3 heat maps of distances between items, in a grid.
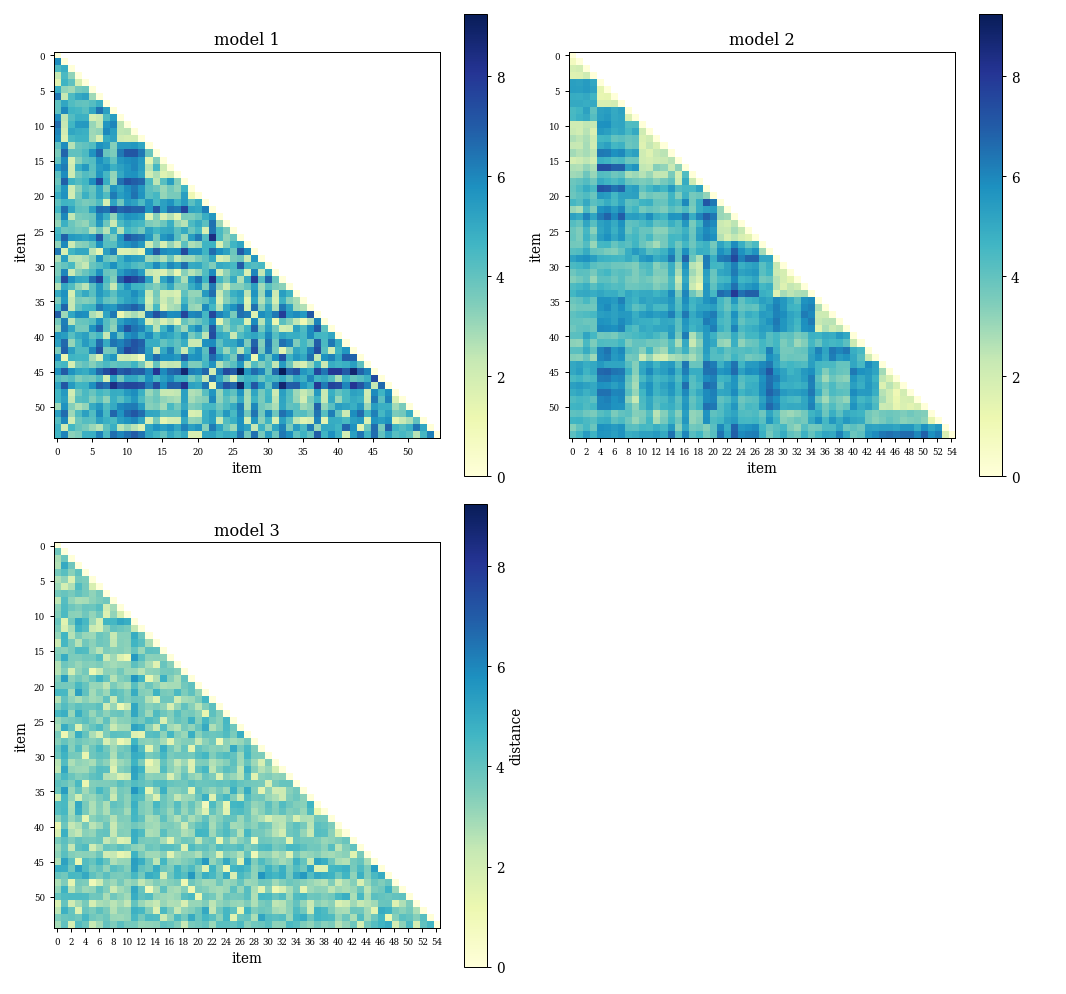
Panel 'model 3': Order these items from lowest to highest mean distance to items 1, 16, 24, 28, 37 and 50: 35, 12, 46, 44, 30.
44, 46, 12, 35, 30
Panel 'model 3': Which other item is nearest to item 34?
4
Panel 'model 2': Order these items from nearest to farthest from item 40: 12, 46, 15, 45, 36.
15, 12, 36, 46, 45
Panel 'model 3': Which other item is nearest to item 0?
40
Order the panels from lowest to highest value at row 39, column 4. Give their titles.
model 3, model 1, model 2
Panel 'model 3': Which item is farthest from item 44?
11
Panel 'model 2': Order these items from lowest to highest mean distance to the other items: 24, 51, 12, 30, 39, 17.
17, 12, 51, 30, 24, 39
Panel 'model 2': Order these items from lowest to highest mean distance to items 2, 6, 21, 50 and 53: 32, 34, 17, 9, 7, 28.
17, 32, 9, 7, 28, 34
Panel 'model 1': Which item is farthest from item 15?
37
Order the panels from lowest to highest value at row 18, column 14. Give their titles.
model 1, model 3, model 2
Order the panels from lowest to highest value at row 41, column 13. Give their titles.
model 3, model 2, model 1
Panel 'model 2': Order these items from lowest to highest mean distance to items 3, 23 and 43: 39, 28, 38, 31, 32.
32, 31, 38, 39, 28
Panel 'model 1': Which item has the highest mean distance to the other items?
45
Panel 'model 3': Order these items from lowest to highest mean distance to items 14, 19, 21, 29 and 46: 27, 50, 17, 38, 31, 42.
31, 38, 17, 42, 50, 27
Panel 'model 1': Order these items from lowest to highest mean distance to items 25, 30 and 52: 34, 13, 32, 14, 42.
13, 34, 14, 42, 32
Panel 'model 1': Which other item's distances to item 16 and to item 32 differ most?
42
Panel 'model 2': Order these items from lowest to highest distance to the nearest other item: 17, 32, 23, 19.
32, 17, 23, 19
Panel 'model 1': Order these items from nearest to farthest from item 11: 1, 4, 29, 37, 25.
1, 37, 25, 4, 29
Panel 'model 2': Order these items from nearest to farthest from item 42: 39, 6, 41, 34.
41, 34, 6, 39
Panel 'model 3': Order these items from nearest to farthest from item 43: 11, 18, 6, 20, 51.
18, 51, 6, 11, 20
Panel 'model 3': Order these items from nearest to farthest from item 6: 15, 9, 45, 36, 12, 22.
12, 15, 22, 36, 9, 45
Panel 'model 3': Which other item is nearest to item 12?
27
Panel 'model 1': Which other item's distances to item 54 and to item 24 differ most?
8
